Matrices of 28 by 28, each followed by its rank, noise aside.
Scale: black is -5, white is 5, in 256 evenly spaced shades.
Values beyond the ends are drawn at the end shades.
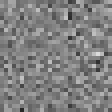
six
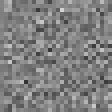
six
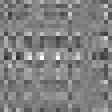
two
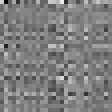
two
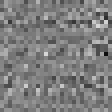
four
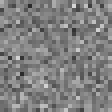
eight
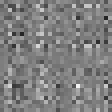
three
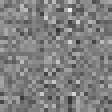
six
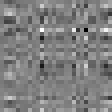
two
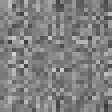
four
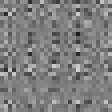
three
